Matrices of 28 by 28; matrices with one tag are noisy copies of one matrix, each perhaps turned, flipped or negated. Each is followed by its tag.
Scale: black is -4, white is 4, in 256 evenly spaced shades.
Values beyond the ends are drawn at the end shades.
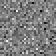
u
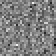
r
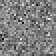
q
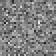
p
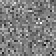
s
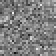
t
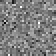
p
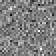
u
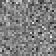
q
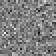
p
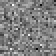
t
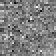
t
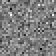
u
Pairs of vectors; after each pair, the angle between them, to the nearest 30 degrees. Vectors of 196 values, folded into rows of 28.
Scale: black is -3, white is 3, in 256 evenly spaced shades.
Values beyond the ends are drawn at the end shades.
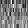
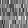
90 degrees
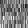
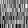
150 degrees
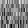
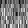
150 degrees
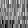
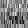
90 degrees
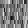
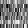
90 degrees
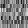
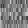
30 degrees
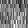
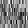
120 degrees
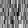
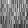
120 degrees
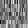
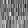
120 degrees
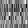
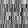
30 degrees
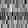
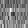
60 degrees
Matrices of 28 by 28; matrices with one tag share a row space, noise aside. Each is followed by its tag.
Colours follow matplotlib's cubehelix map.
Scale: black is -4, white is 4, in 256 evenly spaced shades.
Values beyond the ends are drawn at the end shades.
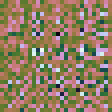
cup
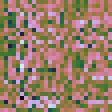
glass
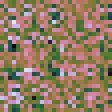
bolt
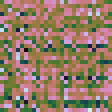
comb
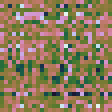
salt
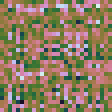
salt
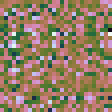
bolt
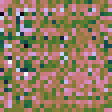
comb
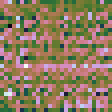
comb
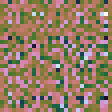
cup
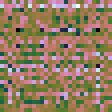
salt
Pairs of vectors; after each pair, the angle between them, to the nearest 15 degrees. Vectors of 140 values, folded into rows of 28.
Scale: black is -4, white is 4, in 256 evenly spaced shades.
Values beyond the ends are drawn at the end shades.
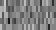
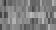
135 degrees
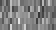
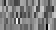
120 degrees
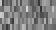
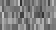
75 degrees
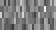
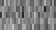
150 degrees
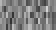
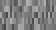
120 degrees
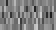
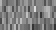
105 degrees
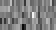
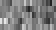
135 degrees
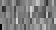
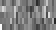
150 degrees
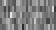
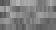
75 degrees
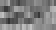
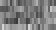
45 degrees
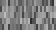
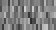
45 degrees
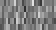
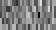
105 degrees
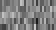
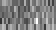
120 degrees
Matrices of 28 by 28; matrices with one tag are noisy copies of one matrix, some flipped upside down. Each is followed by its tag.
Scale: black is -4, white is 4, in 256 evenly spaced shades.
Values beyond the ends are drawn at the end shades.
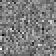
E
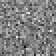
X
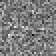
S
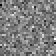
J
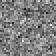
X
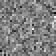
J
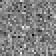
S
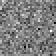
X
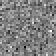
X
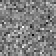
S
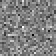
S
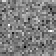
X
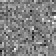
J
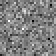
S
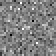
S
